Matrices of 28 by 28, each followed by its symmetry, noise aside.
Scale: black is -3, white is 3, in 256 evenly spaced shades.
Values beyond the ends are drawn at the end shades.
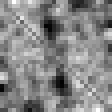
same after a half turn.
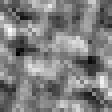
same after a half turn.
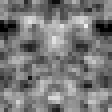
mirrored left to right.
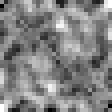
same after a half turn.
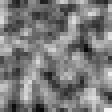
no symmetry.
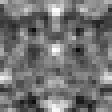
mirrored left to right.
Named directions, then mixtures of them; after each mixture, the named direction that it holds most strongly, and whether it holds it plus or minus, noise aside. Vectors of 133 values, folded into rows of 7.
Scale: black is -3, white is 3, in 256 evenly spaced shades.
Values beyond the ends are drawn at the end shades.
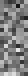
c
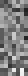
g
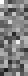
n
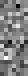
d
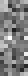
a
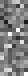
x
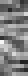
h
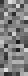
c, minus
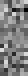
g, plus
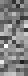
c, plus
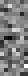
a, minus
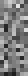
c, minus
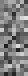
c, minus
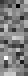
c, plus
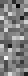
d, plus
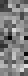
a, minus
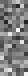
x, plus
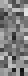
g, minus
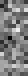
a, minus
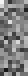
n, plus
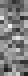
x, minus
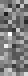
x, plus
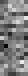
h, minus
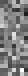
g, plus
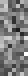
a, plus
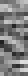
h, minus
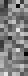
a, minus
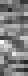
h, plus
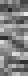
h, plus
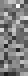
c, minus
